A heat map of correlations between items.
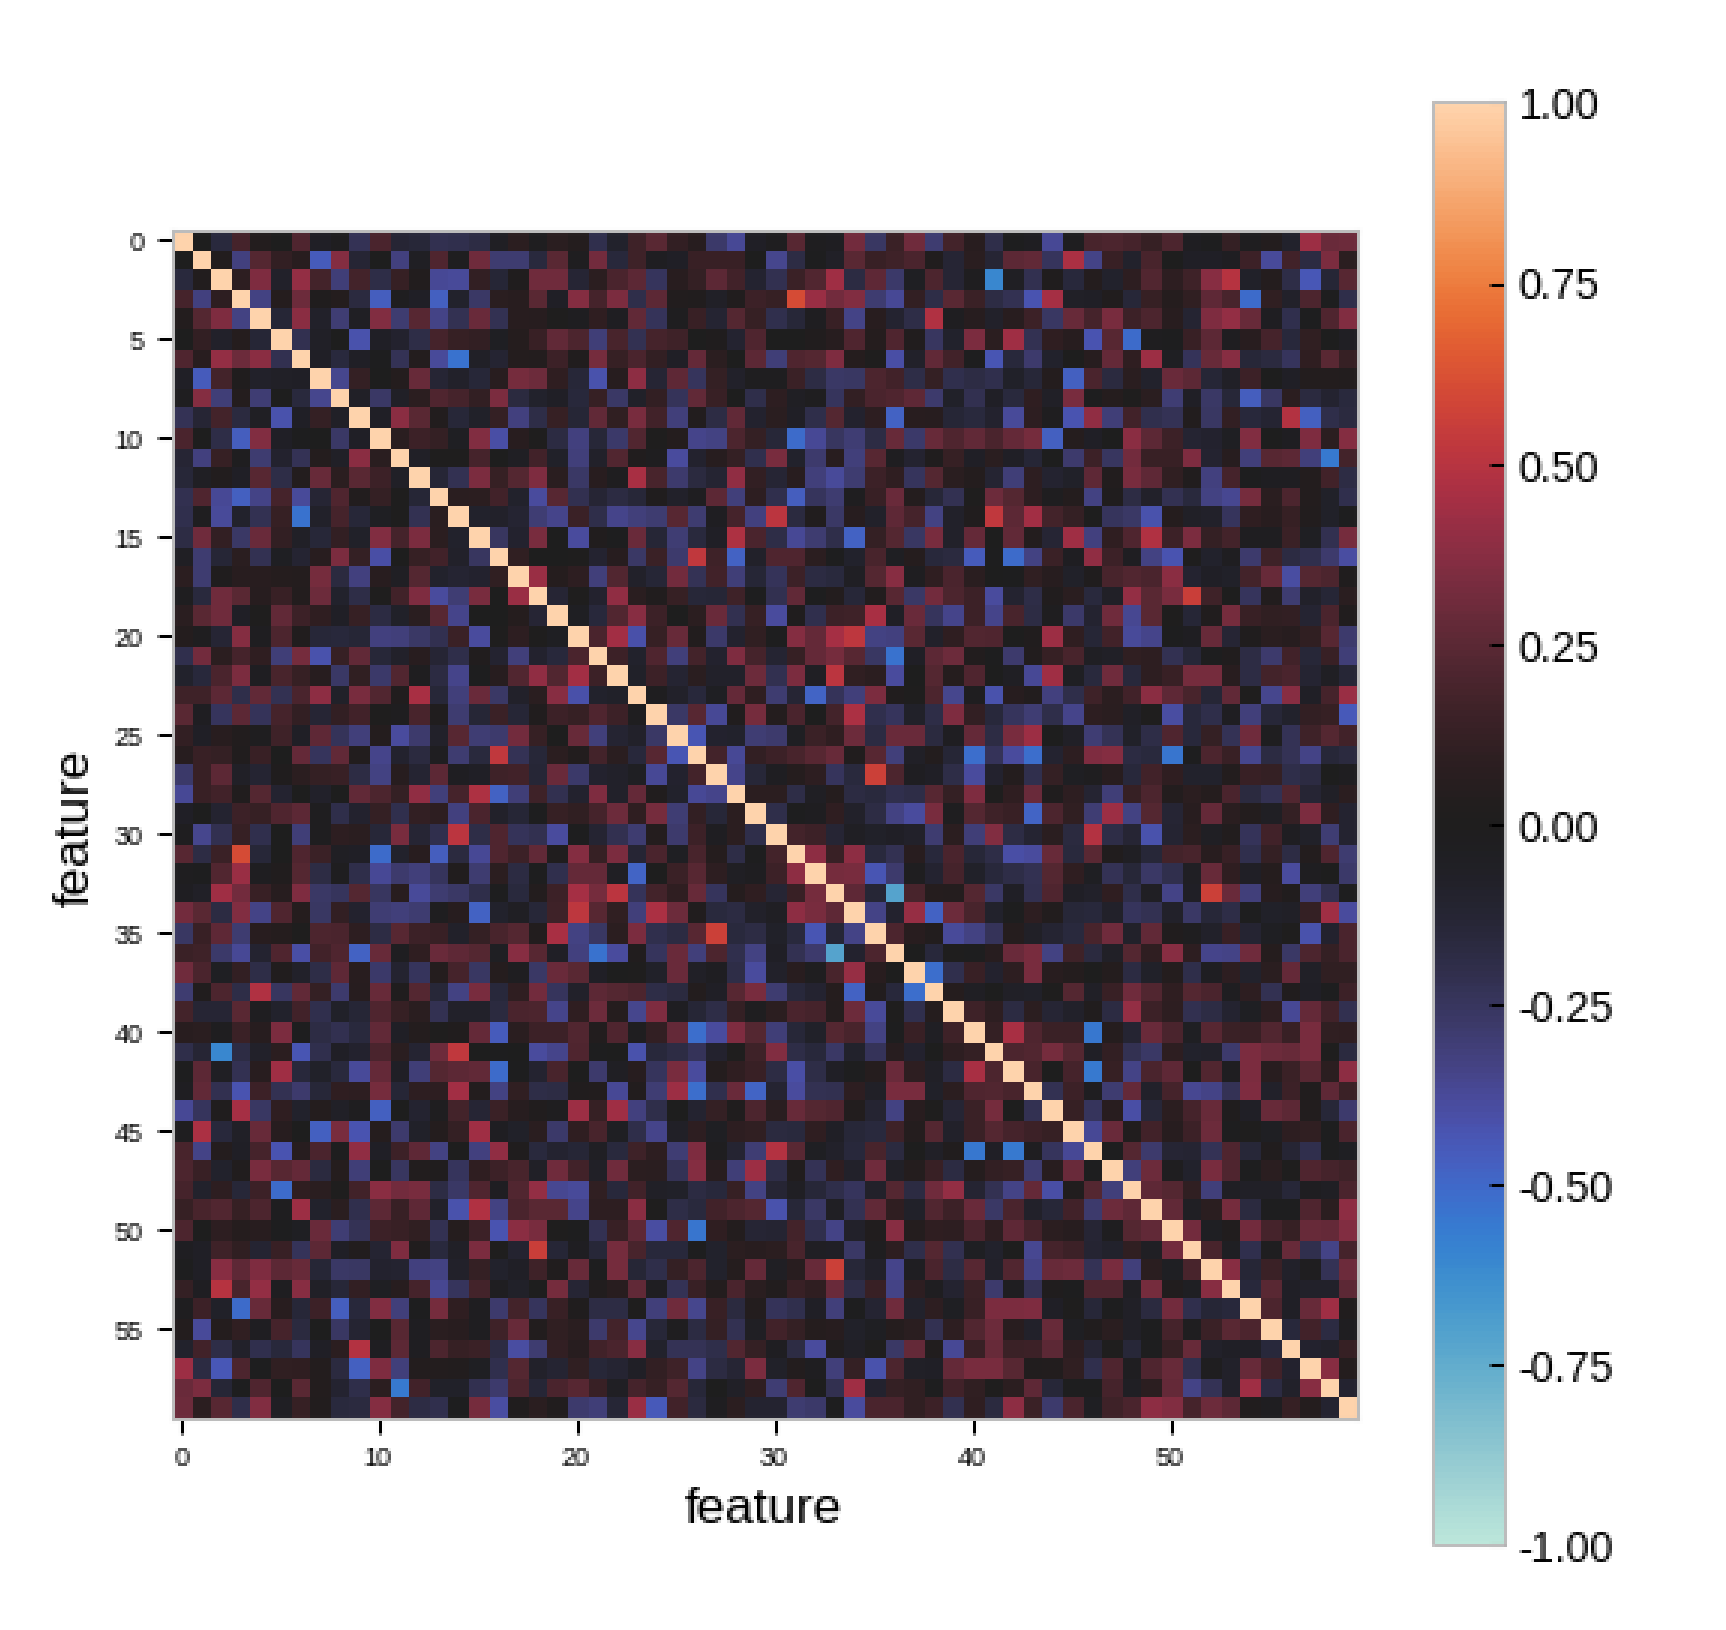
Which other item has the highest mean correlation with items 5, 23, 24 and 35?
19
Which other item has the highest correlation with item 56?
9
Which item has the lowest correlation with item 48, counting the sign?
5
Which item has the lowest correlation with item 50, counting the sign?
26
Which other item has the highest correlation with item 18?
51
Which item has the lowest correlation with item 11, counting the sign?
58
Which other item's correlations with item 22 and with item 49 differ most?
20
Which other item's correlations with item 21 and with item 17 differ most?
36
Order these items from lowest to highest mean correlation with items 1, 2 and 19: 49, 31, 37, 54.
31, 54, 37, 49
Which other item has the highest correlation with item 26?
16
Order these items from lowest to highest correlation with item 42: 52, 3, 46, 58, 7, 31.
46, 31, 3, 7, 58, 52
